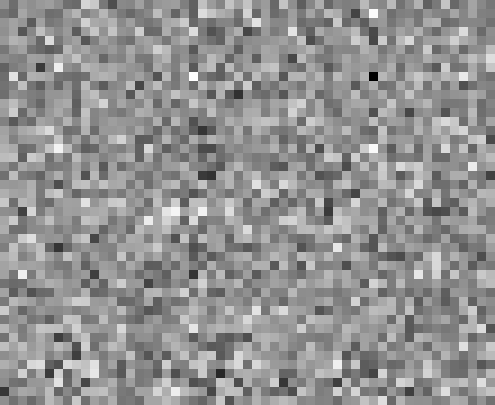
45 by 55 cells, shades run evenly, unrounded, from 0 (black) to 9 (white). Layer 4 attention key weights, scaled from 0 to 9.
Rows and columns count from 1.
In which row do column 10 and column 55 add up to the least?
20
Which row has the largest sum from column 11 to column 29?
24
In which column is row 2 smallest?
40
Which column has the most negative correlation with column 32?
54
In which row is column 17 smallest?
32
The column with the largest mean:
10
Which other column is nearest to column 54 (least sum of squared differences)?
45
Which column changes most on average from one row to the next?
22
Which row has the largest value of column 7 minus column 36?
17
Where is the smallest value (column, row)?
42, 9
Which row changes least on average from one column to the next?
37
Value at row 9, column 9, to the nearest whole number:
4
